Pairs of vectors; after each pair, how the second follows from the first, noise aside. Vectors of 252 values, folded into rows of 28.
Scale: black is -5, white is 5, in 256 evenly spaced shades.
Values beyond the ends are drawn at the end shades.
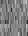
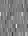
reversed, negated, partly zeroed.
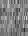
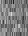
wrapped around, negated.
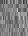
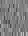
reversed, negated, partly zeroed.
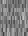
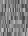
sign-scrambled.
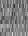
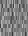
sign-scrambled.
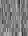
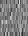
sign-scrambled.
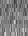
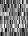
wrapped around, scaled up.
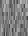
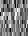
wrapped around, scaled up.
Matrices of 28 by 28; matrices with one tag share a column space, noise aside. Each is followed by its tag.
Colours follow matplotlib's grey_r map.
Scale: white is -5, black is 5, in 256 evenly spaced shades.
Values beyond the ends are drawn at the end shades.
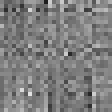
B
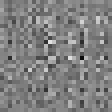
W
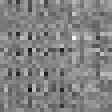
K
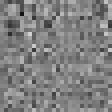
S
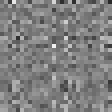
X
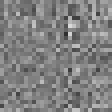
S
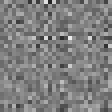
X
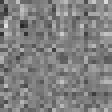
S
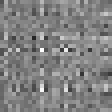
K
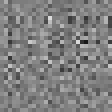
W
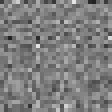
X
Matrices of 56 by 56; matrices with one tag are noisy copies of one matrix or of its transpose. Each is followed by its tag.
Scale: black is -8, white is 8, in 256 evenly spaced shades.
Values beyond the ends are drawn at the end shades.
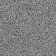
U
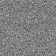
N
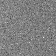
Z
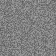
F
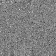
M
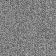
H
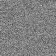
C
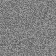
H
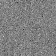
M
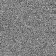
M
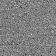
H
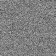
C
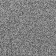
Z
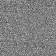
F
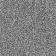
H
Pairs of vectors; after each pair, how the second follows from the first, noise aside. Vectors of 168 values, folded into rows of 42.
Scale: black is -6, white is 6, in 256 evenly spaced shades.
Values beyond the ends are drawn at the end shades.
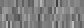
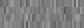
reversed, shrunk.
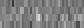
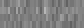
reversed, shrunk.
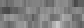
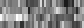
wrapped around, negated, scaled up.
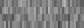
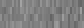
wrapped around, shrunk.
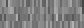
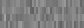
wrapped around, shrunk.
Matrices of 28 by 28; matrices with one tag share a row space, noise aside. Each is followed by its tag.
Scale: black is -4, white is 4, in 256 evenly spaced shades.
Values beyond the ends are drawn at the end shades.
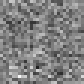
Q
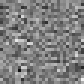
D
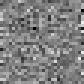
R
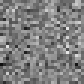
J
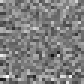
J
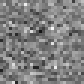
Q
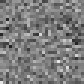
J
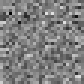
J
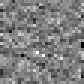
R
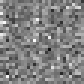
J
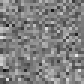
J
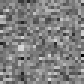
R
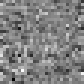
D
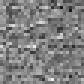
Q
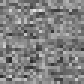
Q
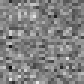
Q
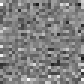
R
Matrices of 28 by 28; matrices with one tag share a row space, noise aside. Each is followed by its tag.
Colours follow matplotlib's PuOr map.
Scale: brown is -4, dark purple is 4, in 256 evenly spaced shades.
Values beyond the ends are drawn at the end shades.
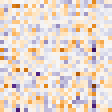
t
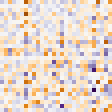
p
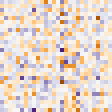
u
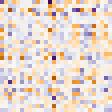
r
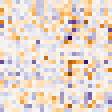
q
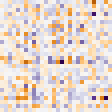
p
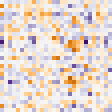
q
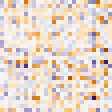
p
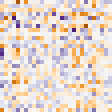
t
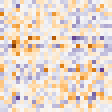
t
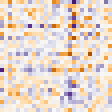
q
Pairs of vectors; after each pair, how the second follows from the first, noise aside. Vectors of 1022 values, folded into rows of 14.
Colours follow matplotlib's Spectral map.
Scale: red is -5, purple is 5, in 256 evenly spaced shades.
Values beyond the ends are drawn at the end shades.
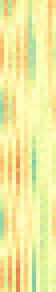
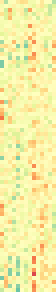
negated, partly zeroed.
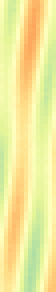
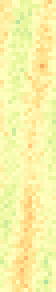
reversed, shrunk.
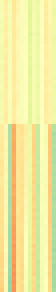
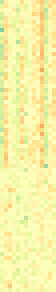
reversed, shrunk.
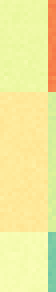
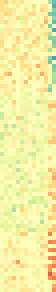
negated, partly zeroed.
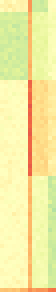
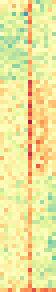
copied.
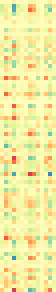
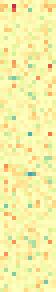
negated, partly zeroed.
